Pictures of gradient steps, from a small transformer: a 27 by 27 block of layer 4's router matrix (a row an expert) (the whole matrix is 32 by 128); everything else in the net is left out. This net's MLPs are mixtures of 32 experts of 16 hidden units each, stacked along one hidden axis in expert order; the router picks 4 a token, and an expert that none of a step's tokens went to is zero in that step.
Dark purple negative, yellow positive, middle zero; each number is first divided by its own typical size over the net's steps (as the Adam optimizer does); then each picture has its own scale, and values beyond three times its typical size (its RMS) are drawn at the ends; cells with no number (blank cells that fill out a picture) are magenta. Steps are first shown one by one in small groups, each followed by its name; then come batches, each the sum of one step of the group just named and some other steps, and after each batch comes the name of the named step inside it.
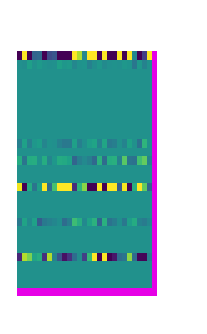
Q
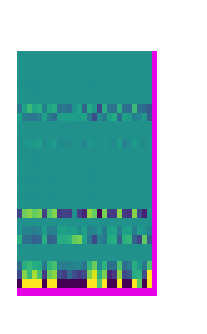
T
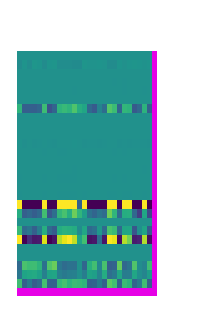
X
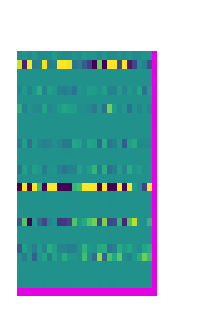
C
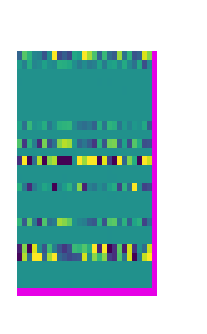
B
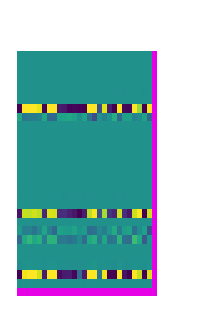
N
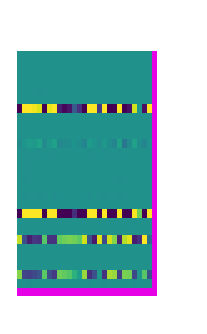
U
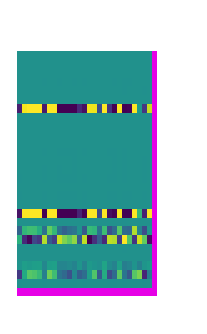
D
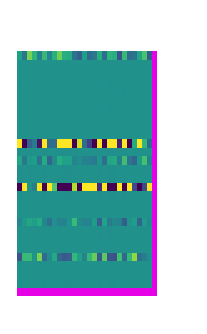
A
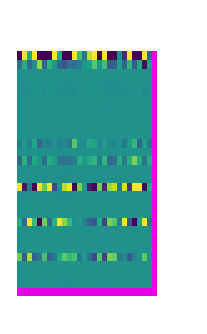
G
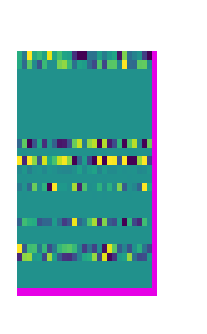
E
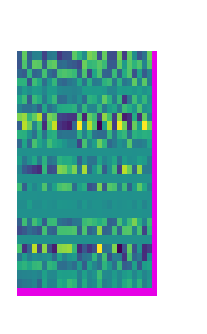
Q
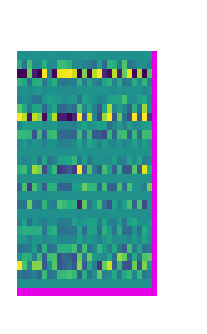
C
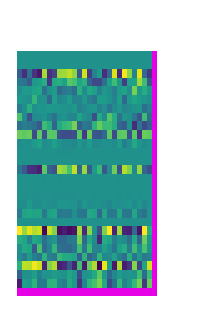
T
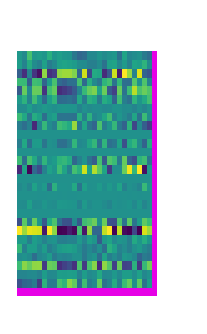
E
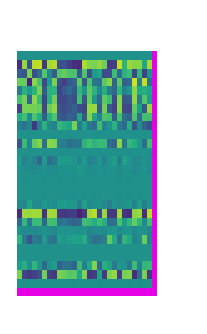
U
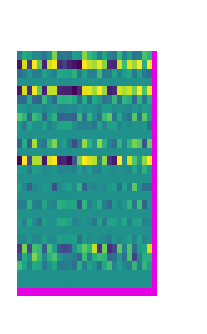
B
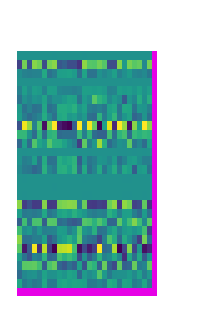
X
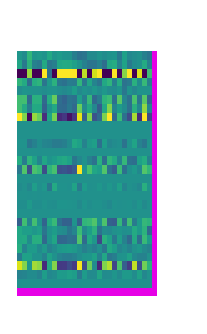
E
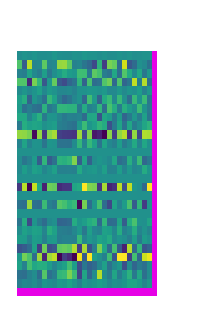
C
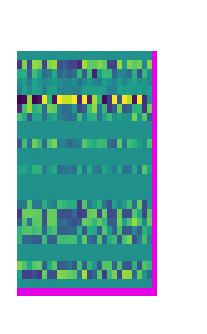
U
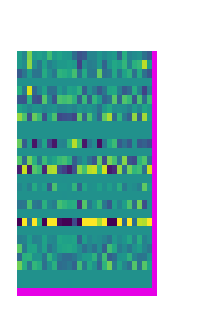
E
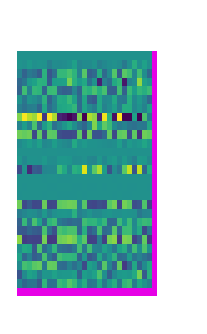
X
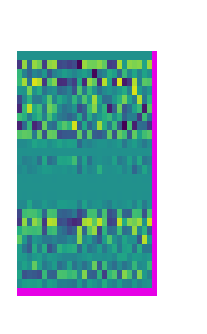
U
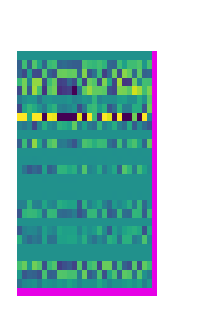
U
